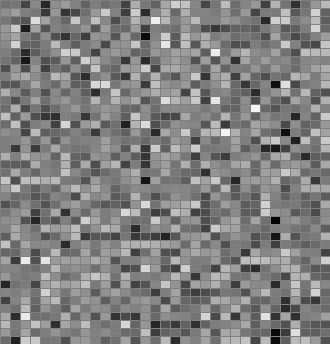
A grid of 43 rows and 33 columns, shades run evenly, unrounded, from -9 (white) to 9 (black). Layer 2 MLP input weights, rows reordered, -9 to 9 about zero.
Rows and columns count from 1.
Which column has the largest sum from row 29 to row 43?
28
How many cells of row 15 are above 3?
7
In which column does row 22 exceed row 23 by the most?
21
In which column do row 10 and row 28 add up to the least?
16
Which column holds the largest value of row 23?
15
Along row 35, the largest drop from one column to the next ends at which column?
30
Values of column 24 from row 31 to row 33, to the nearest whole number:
0 0 3
